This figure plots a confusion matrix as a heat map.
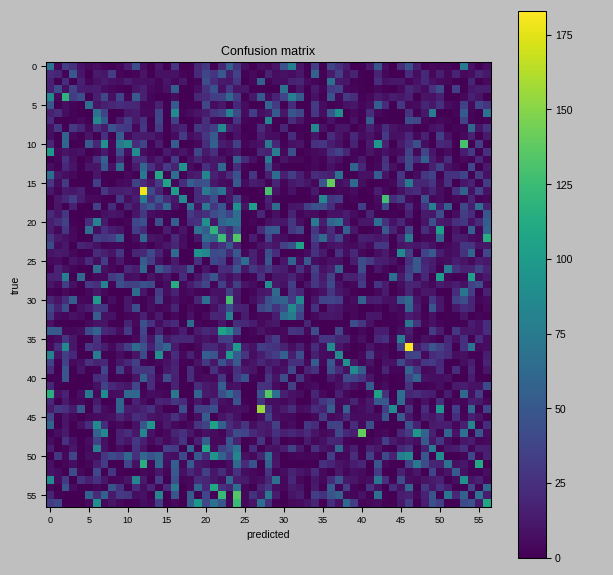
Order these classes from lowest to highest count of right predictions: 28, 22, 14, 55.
55, 28, 14, 22
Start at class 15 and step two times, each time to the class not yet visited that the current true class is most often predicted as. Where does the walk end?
46
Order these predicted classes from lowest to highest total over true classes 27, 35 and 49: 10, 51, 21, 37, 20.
10, 51, 21, 37, 20
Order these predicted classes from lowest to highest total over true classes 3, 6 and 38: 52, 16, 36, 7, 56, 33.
33, 52, 7, 56, 36, 16
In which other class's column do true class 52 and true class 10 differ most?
53
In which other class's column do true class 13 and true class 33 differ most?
17
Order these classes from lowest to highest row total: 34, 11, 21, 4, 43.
43, 11, 34, 4, 21
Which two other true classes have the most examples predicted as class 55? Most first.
51, 18
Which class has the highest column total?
24
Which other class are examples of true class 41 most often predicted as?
22
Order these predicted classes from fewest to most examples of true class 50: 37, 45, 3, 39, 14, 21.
37, 39, 3, 14, 45, 21
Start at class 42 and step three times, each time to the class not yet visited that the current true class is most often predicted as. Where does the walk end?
12
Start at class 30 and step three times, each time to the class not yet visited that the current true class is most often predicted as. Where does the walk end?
31
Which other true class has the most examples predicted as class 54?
27
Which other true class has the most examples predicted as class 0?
42
